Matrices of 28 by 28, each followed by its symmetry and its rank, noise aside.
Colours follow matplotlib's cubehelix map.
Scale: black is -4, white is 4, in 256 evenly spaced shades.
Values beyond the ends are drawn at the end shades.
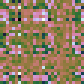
no symmetry, rank two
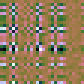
no symmetry, rank one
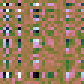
no symmetry, rank one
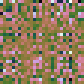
no symmetry, rank three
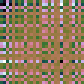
symmetric, rank one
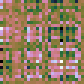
no symmetry, rank two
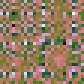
symmetric, rank two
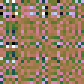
antisymmetric, rank two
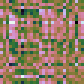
antisymmetric, rank two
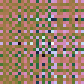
no symmetry, rank two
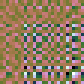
symmetric, rank one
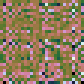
no symmetry, rank three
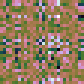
no symmetry, rank three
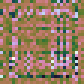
no symmetry, rank three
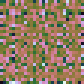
no symmetry, rank three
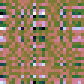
no symmetry, rank one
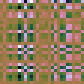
no symmetry, rank one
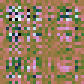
no symmetry, rank two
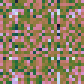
no symmetry, rank three
